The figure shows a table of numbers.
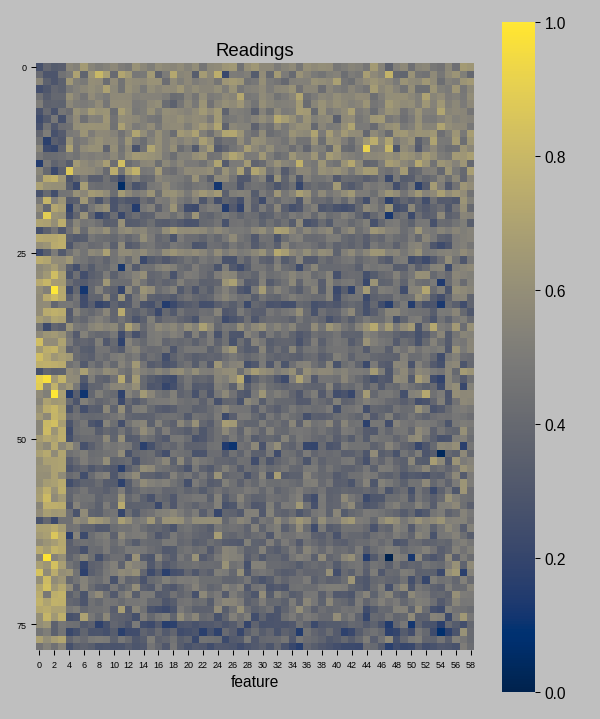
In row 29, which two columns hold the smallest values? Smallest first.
54, 44
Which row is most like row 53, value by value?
74
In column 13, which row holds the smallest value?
19
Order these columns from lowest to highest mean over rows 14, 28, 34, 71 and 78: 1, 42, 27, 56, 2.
42, 27, 56, 1, 2
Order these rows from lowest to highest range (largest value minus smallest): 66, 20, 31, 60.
60, 31, 20, 66
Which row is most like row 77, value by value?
34
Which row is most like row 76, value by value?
78
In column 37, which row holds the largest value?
9
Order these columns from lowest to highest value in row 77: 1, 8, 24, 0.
24, 8, 1, 0
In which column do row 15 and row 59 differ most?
11
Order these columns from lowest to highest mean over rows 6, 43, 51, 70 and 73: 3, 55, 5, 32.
32, 5, 55, 3
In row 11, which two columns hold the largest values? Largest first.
44, 47
